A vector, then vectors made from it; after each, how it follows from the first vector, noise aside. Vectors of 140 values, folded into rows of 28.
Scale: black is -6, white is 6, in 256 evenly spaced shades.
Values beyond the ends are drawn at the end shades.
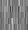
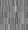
reversed, shrunk.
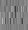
wrapped around, negated, partly zeroed.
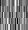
reversed, scaled up.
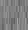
wrapped around, negated, shrunk.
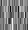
scaled up.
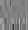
wrapped around, negated, partly zeroed.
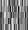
scaled up.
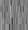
negated, partly zeroed.
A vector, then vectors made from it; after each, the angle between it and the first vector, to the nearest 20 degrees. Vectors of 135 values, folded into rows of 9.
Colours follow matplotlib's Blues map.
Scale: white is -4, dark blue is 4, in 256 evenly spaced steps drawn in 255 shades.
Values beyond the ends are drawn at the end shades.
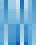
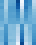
160 degrees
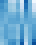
120 degrees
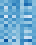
120 degrees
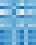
100 degrees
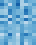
120 degrees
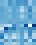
100 degrees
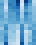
160 degrees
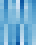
20 degrees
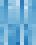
20 degrees
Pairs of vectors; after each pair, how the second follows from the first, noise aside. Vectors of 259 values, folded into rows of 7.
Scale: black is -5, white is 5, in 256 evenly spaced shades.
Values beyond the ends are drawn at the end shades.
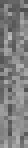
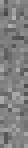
wrapped around, partly zeroed.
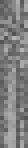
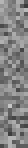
sign-scrambled.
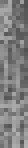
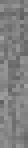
wrapped around, negated, shrunk.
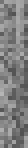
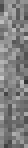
reversed, negated.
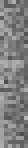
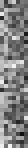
scaled up.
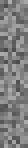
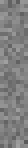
wrapped around, negated, shrunk.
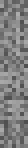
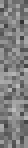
copied.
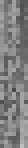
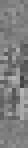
wrapped around, negated, partly zeroed.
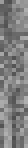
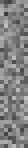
sign-scrambled.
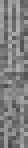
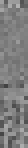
partly zeroed.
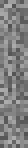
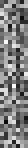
scaled up.
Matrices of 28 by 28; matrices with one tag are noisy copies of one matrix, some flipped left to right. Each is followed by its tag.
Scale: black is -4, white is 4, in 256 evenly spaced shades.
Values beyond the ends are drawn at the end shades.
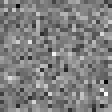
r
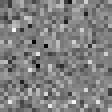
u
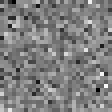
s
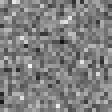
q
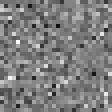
r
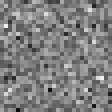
r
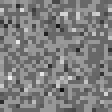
r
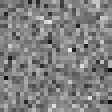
q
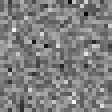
u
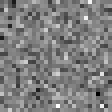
s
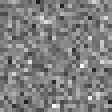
q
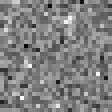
q
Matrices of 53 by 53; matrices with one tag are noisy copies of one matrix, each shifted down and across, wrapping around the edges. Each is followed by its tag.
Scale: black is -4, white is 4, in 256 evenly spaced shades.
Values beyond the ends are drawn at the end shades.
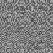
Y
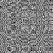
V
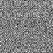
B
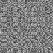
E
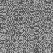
V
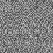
B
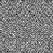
Y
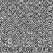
Y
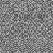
Y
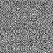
B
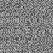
B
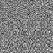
Y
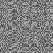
V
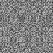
E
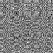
V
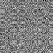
V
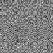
Y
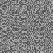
V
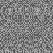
B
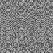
Y
